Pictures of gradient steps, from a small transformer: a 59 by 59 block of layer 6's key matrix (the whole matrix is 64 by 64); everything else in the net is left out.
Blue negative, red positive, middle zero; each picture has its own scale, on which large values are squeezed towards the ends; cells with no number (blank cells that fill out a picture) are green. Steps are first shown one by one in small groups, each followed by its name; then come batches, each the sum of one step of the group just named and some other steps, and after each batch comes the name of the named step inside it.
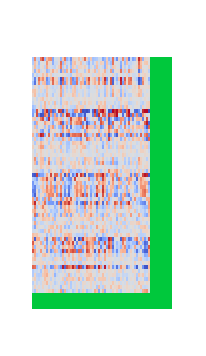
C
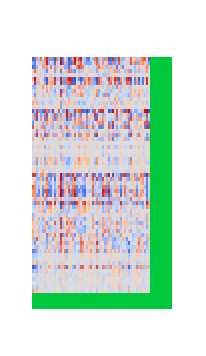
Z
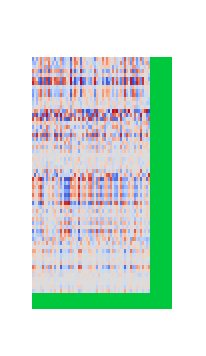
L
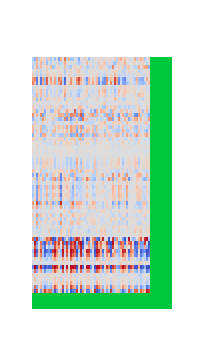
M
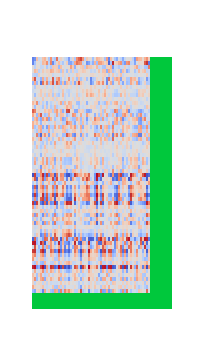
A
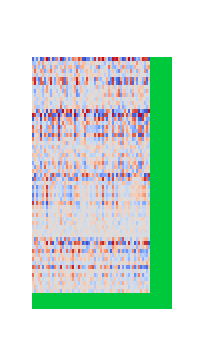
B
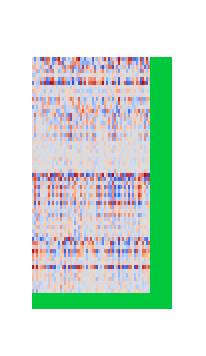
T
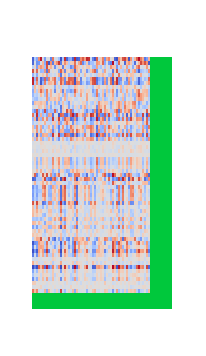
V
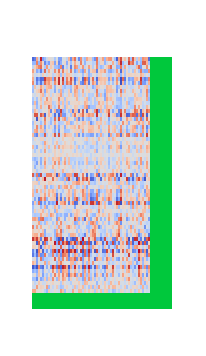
V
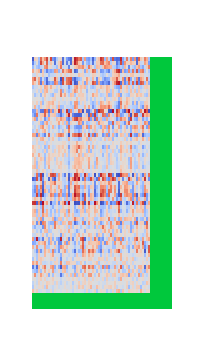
Z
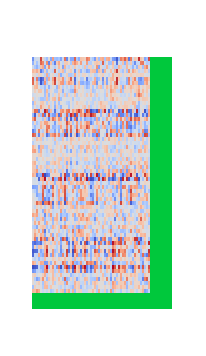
V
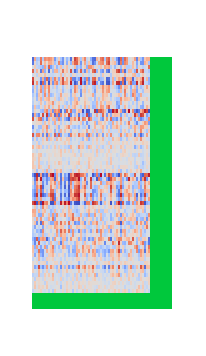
L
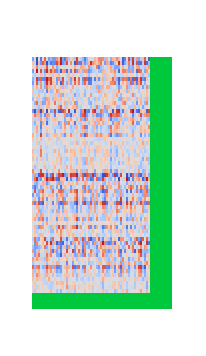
B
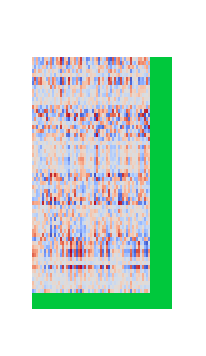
Z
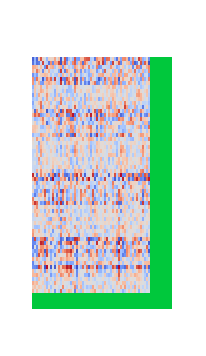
V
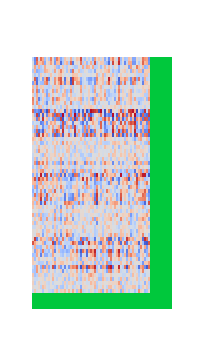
A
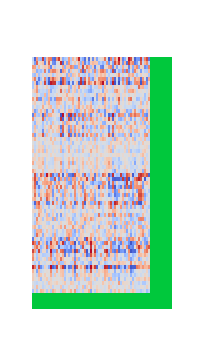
T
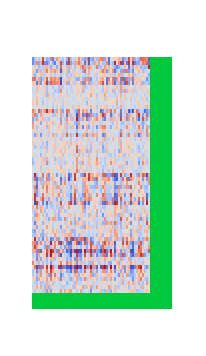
A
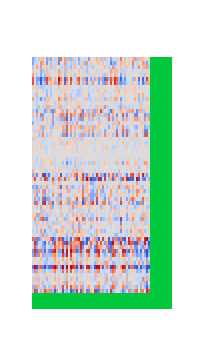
M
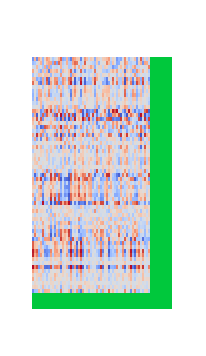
L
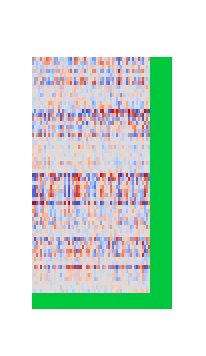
C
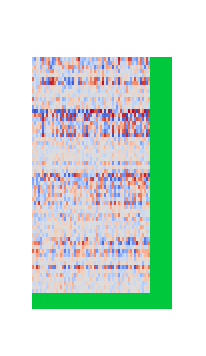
T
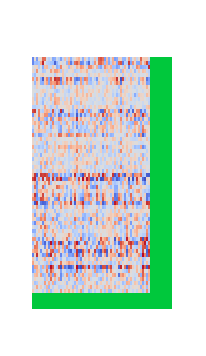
A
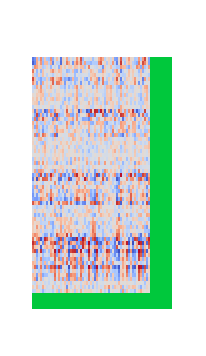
A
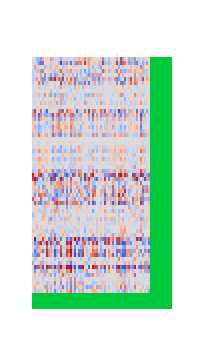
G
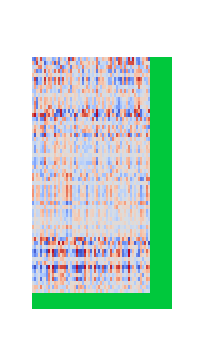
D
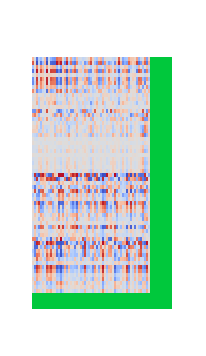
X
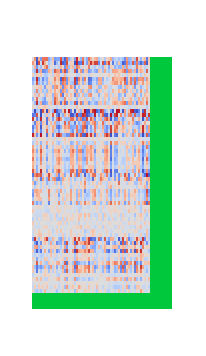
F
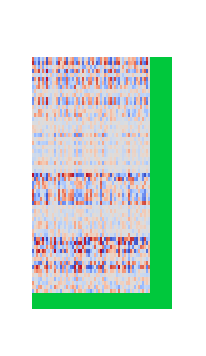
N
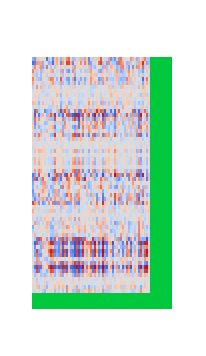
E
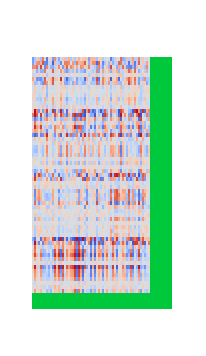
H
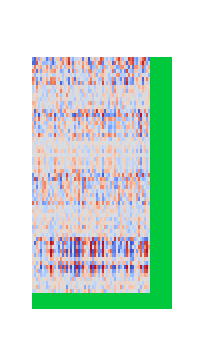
E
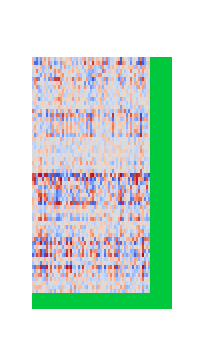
G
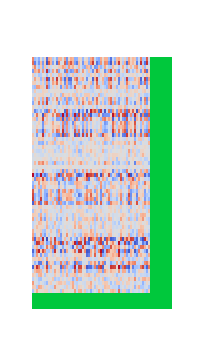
N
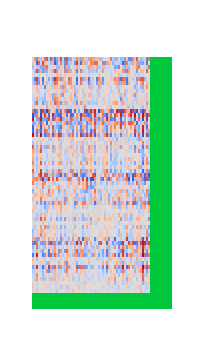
F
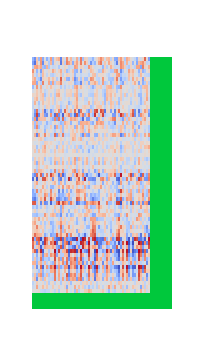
E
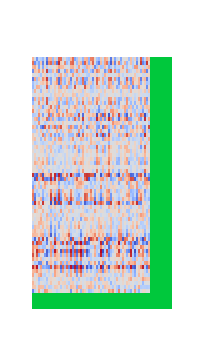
N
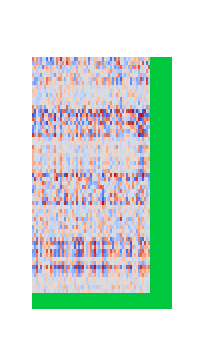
E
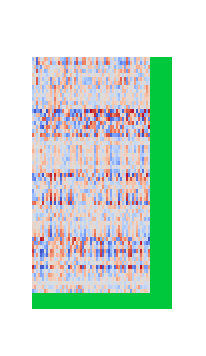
F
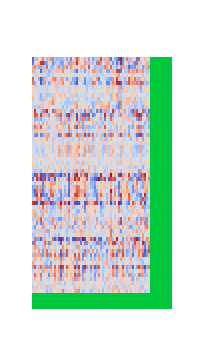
H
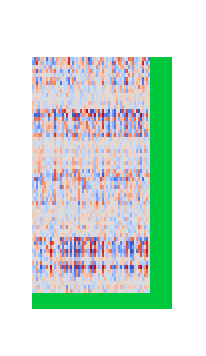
E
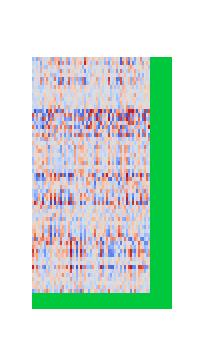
G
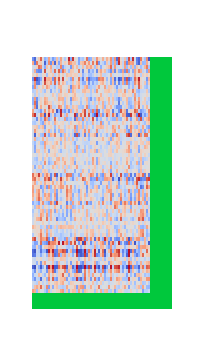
D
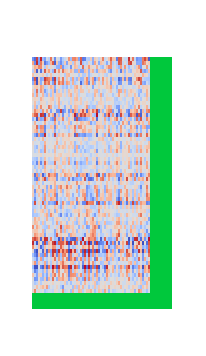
D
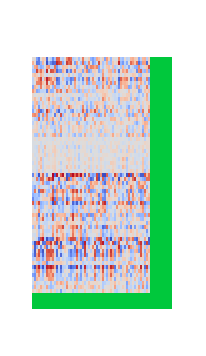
X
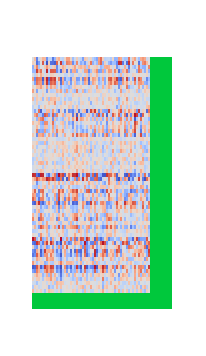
X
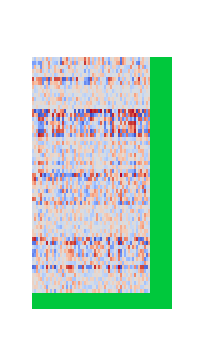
G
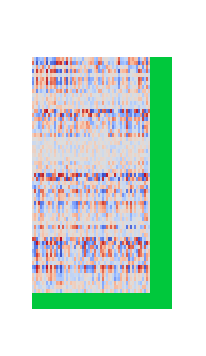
X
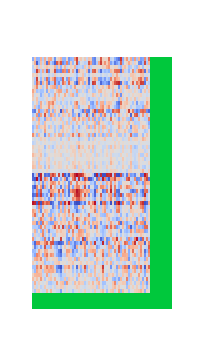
X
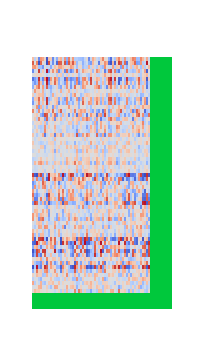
N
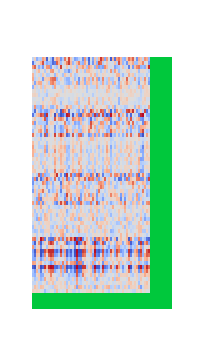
E
